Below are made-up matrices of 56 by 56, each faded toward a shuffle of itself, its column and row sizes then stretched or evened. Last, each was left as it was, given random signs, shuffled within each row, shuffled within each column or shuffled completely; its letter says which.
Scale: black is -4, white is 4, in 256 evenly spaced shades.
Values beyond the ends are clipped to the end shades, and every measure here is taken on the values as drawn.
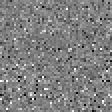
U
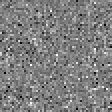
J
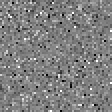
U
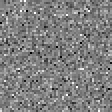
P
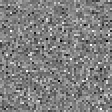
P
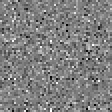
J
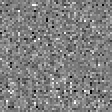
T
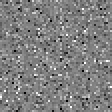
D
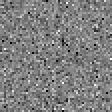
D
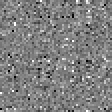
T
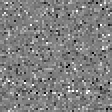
U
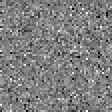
J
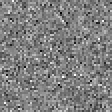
P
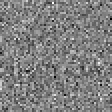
J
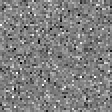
P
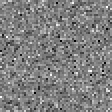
P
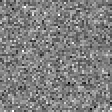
P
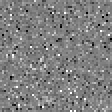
P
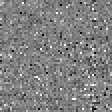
J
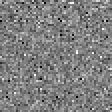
U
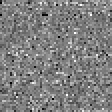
U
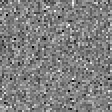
D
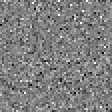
U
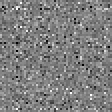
J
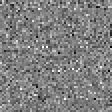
U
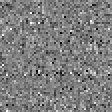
J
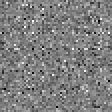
J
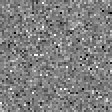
P
